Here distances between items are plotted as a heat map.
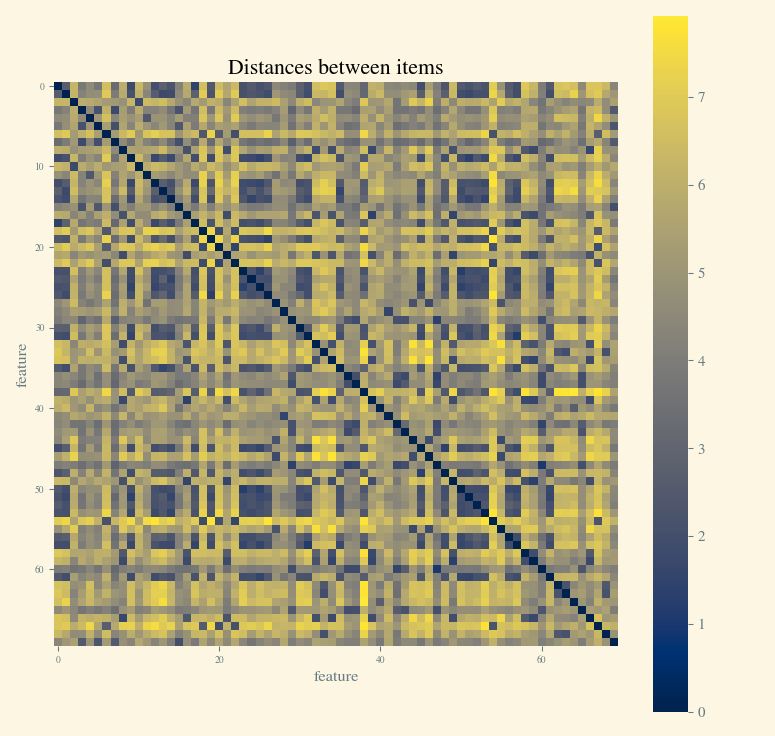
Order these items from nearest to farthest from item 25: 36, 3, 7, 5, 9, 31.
9, 31, 7, 3, 5, 36
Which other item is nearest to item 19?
26
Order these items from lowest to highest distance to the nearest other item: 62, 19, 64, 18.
19, 18, 62, 64
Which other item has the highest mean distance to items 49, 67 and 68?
38
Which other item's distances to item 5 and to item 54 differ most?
3
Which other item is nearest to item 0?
17
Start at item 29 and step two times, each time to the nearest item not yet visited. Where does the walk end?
60
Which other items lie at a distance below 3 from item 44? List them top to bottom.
27, 46, 55
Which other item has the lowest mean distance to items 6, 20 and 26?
22
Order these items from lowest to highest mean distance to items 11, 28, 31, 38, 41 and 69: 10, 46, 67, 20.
46, 10, 20, 67
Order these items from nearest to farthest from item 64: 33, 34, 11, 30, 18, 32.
34, 32, 18, 33, 11, 30
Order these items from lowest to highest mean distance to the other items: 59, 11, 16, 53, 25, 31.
25, 31, 53, 16, 59, 11
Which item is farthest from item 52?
54
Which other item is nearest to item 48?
45
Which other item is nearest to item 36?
47
